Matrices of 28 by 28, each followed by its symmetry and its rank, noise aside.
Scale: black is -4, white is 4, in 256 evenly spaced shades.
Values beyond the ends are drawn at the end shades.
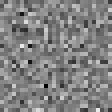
no symmetry, rank six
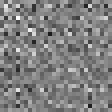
no symmetry, rank five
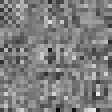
no symmetry, rank five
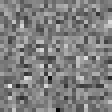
no symmetry, rank six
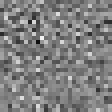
no symmetry, rank five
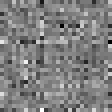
antisymmetric, rank four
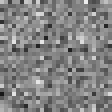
symmetric, rank five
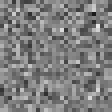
no symmetry, rank six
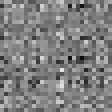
no symmetry, rank four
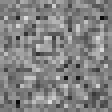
symmetric, rank five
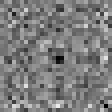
symmetric, rank four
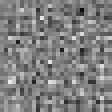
antisymmetric, rank six
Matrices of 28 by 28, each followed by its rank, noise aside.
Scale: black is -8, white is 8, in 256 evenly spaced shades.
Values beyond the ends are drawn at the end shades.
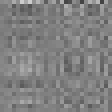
two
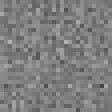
eight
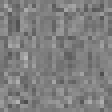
four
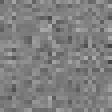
four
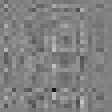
three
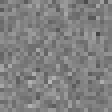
eight
